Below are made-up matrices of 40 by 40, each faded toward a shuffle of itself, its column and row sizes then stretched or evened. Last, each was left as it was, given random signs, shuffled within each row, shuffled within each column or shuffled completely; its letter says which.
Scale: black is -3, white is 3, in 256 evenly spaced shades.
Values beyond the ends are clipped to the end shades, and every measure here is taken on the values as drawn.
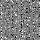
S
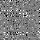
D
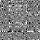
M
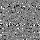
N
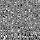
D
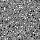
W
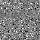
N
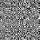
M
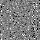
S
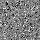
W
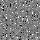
S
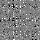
D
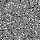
W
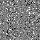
S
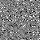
N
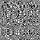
M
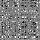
M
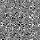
D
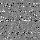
N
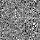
S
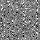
S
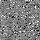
N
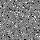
W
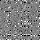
M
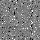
S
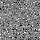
N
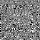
D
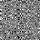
M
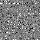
N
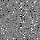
S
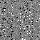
S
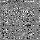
D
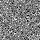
W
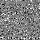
N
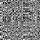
M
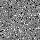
W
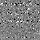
N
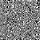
D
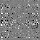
D
